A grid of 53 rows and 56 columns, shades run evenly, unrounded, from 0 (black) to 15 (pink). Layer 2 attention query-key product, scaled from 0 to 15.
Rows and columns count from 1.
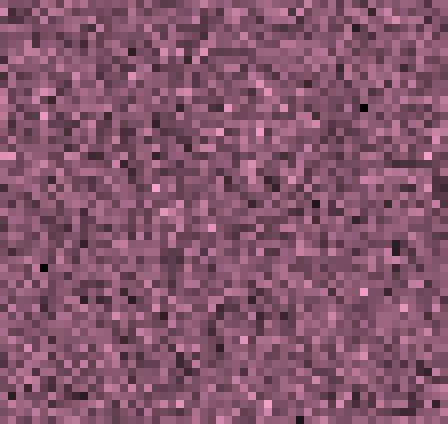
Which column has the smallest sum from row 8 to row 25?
43
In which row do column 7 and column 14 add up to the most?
44
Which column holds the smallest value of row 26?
40
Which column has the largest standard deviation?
23
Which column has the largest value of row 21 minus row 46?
20
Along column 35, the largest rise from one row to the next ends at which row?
25
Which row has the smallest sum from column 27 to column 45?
4
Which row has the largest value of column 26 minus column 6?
34
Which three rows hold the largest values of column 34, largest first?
51, 12, 52
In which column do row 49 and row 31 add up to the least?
50
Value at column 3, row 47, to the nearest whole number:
11
